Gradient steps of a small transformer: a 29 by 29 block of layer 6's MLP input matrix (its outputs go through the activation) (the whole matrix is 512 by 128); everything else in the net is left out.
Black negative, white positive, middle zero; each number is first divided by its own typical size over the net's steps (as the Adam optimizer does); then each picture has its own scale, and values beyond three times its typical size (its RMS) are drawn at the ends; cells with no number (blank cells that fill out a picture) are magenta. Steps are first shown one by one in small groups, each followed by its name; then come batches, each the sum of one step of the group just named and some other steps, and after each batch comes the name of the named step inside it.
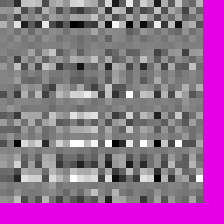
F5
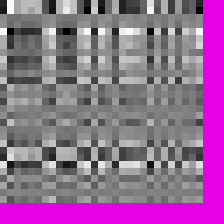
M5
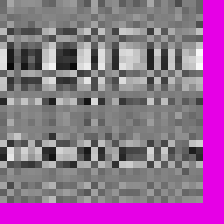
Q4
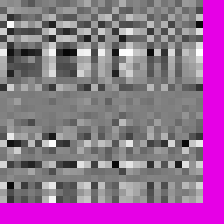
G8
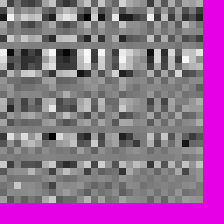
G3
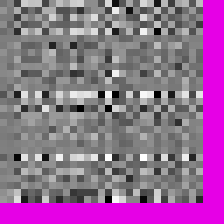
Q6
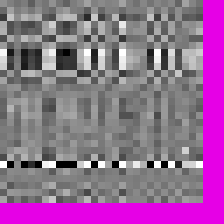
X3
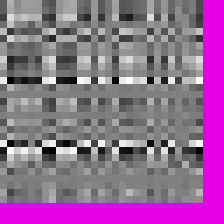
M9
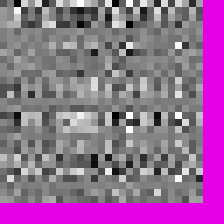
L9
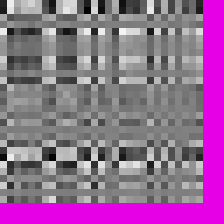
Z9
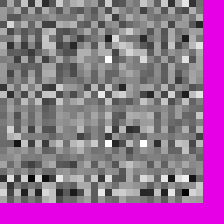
G8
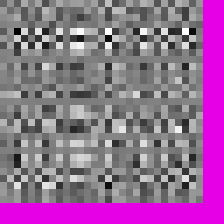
F5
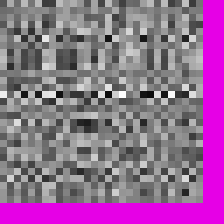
Q4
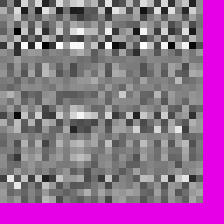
L9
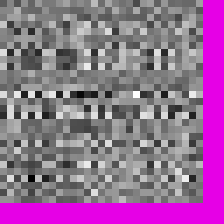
X3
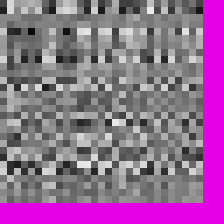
M5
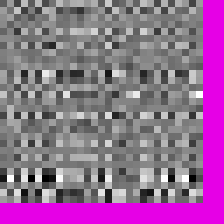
Q6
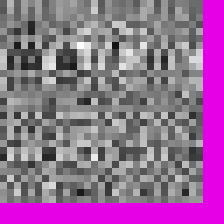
Q4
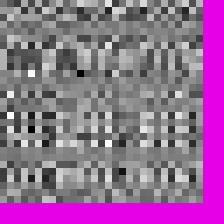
G3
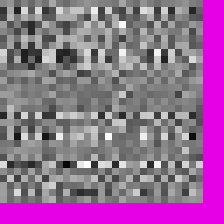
X3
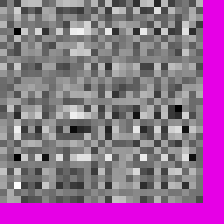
Q6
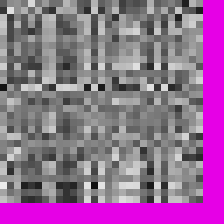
Z9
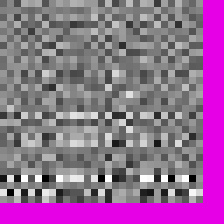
F5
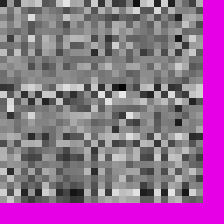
L9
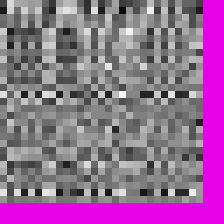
M5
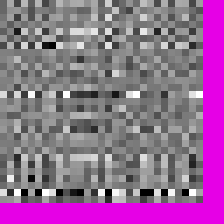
Q6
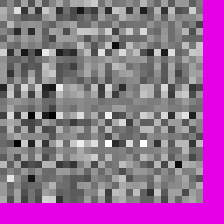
G8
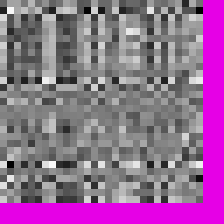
M5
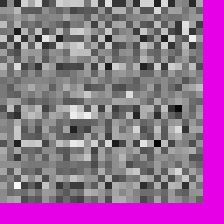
F5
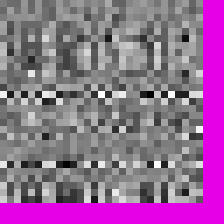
X3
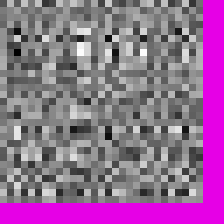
Q4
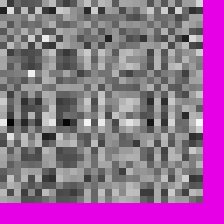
G3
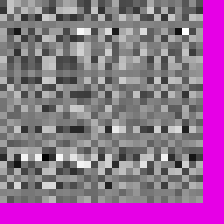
Z9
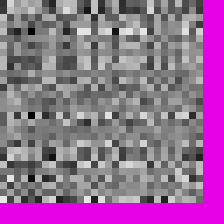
Z9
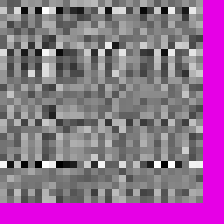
X3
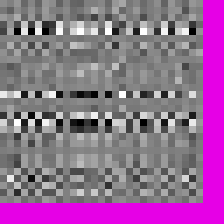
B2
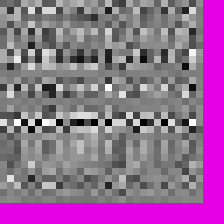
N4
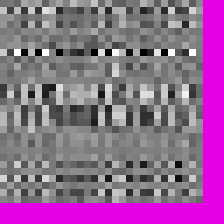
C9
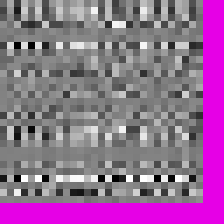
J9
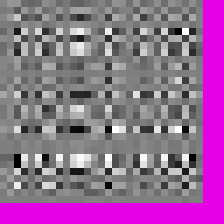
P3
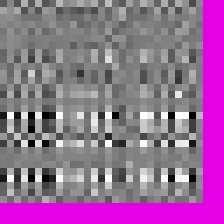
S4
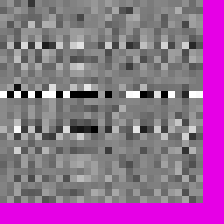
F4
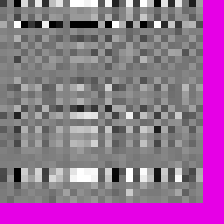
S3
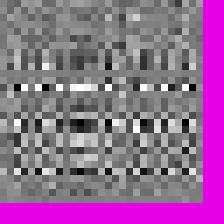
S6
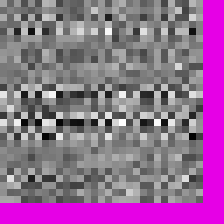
B2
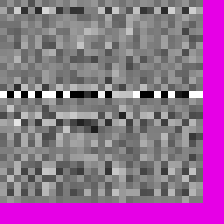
F4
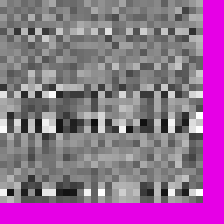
B2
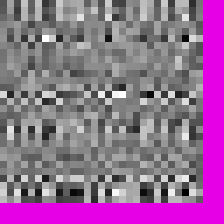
J9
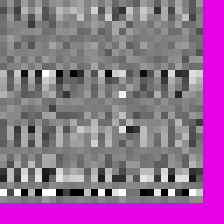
J9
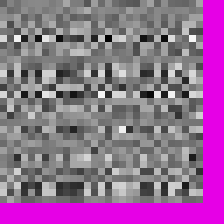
P3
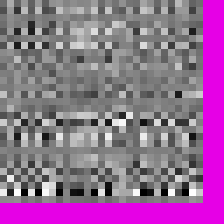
J9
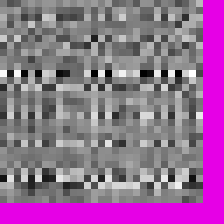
S4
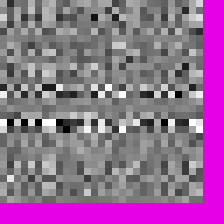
N4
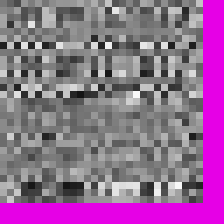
F4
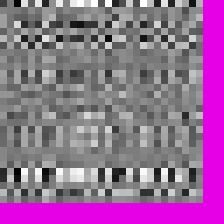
S3
